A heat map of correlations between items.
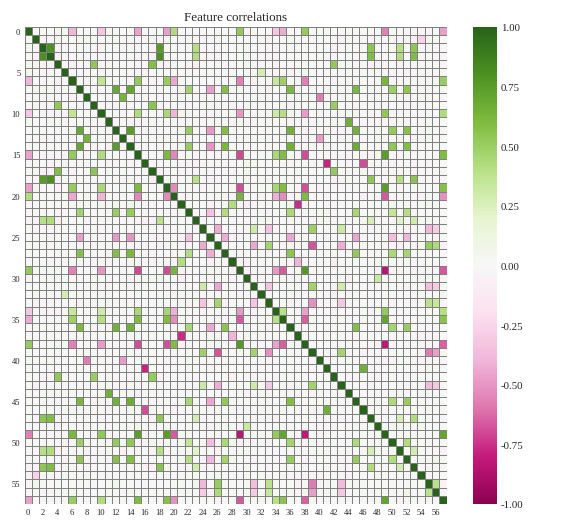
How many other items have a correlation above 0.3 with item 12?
8
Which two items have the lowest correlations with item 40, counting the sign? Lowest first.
8, 13
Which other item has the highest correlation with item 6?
49
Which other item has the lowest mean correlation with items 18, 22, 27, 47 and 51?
25
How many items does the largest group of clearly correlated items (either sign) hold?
12
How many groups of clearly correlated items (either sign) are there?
12
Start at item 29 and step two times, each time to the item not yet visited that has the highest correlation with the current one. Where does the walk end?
20
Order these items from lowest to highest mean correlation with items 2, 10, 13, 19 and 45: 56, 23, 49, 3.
56, 23, 3, 49
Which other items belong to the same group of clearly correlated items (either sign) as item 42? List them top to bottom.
4, 9, 17
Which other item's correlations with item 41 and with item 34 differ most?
16
